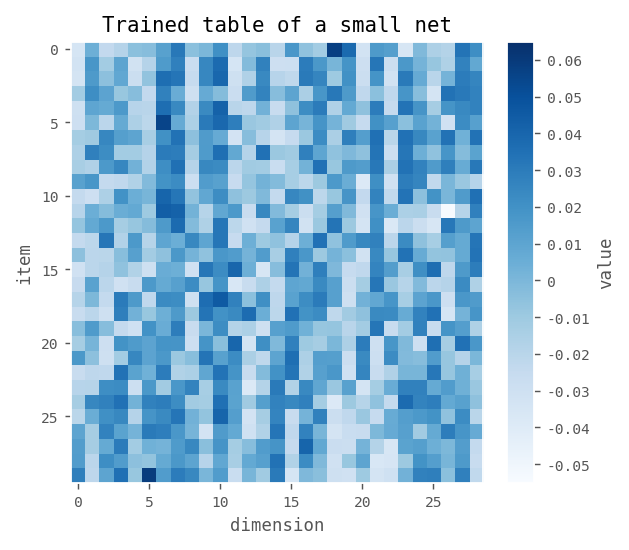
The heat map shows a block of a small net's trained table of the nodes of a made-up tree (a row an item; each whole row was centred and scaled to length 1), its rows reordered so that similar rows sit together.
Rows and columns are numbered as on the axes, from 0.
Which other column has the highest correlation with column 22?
11
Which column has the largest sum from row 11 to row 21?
10
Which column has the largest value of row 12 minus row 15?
26
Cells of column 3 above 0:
19
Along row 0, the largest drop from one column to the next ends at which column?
20
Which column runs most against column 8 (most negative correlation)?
9
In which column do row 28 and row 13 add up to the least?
22
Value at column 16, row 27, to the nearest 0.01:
0.04
